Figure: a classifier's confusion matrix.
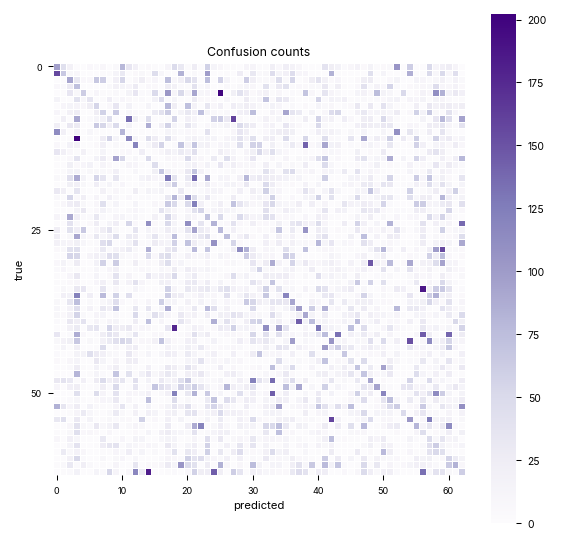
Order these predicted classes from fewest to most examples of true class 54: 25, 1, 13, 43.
43, 25, 1, 13
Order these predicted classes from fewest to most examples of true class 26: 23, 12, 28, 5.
5, 28, 12, 23
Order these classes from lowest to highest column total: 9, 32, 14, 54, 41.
54, 14, 32, 9, 41
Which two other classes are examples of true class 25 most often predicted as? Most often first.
38, 21
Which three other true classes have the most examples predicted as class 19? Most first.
61, 1, 12
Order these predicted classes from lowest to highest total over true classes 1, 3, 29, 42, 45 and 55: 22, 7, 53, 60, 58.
53, 7, 58, 22, 60
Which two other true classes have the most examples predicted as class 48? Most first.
30, 19
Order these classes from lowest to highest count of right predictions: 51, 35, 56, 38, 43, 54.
56, 43, 51, 38, 54, 35
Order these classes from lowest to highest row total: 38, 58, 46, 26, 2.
58, 46, 38, 26, 2
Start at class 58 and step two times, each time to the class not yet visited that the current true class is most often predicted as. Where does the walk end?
2
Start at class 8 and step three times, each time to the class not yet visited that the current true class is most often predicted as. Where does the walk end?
62
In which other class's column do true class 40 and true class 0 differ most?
18
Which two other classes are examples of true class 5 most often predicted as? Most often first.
32, 40
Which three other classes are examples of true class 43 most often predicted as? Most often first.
41, 60, 7
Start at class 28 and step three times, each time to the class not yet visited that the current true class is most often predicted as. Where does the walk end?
33
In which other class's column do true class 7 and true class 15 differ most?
35
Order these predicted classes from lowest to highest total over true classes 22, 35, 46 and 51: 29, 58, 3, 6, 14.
6, 29, 14, 58, 3
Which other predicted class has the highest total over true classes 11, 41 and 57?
3
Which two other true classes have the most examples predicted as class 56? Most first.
34, 41
